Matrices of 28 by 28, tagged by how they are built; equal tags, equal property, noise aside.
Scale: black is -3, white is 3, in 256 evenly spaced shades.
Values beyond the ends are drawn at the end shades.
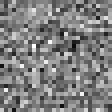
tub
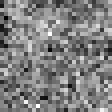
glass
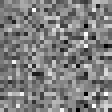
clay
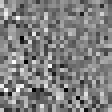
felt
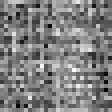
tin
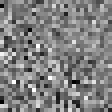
felt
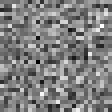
tin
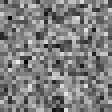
tin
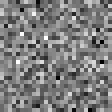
tub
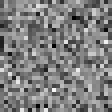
tub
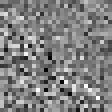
felt
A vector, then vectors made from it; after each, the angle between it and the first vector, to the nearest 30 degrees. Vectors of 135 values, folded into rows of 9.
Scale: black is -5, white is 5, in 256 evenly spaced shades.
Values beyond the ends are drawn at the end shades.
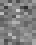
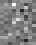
90 degrees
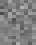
120 degrees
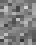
120 degrees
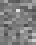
60 degrees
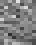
150 degrees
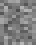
120 degrees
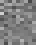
60 degrees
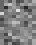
30 degrees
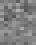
60 degrees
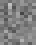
60 degrees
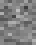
30 degrees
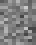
120 degrees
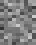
60 degrees
